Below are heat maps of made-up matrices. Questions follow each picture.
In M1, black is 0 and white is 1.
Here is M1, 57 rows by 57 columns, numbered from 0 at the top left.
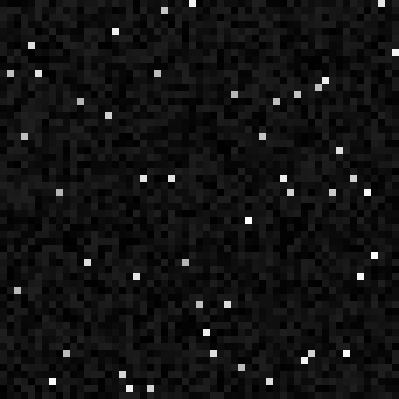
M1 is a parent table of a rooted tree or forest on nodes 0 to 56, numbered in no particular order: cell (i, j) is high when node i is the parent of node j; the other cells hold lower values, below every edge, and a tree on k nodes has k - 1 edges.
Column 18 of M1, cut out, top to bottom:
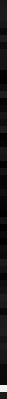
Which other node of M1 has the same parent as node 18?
21
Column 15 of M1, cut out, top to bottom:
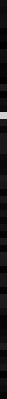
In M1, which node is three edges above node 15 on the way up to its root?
6
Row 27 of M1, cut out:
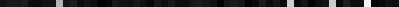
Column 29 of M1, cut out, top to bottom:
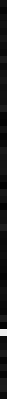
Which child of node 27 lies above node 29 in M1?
47
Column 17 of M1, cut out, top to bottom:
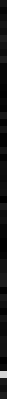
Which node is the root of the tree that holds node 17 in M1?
36
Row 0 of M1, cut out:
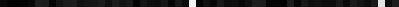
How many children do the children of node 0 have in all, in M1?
6
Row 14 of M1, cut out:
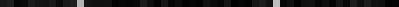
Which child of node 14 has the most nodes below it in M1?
39
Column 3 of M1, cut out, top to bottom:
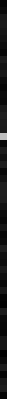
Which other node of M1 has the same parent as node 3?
37
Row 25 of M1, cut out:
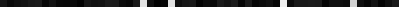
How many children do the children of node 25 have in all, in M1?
4
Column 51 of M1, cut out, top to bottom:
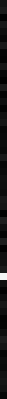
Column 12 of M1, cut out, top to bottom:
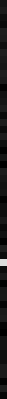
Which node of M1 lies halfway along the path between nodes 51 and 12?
19
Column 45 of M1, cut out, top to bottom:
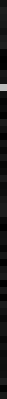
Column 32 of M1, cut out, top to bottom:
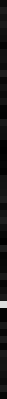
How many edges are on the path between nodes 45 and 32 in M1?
7
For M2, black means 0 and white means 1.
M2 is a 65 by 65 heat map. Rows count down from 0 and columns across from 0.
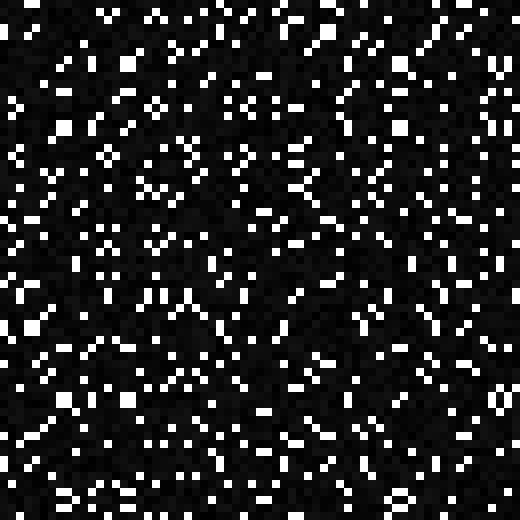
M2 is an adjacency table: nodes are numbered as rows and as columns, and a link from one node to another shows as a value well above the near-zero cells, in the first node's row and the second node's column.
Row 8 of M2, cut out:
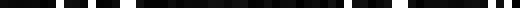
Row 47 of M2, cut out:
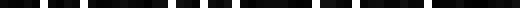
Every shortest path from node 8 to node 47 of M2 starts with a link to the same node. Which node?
node 7
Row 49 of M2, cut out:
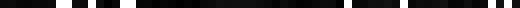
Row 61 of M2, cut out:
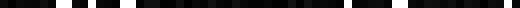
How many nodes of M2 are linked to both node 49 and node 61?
8
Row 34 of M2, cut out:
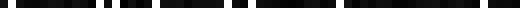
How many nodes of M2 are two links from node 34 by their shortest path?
2
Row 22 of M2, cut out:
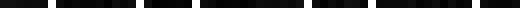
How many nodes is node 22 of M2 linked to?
6
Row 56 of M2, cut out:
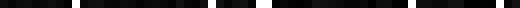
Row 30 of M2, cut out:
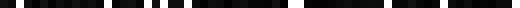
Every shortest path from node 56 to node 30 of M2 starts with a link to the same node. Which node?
node 62
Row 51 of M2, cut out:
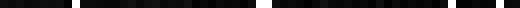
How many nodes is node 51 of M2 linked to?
5
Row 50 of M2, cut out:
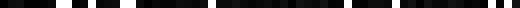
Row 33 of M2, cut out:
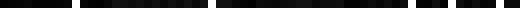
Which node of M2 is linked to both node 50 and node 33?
node 26
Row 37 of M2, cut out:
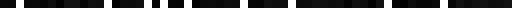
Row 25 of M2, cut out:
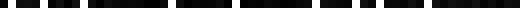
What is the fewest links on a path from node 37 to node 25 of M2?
7
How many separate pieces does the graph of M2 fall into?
2
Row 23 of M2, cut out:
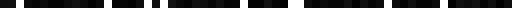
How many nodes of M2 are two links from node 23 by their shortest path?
1
